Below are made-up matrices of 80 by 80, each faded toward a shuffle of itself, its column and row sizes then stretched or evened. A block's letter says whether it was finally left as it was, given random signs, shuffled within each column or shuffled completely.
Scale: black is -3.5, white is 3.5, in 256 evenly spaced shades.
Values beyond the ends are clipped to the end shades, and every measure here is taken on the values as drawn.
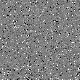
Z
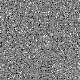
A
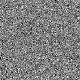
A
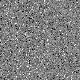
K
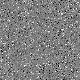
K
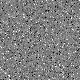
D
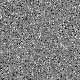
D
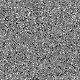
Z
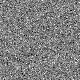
D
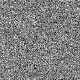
Z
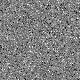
D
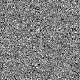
A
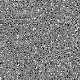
A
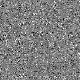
A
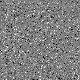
Z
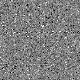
Z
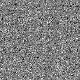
Z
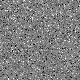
D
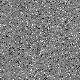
K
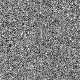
K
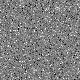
D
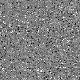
A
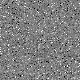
K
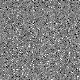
A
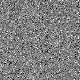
A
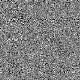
A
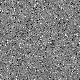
D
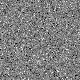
D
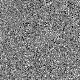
K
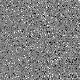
A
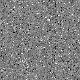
K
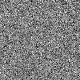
K
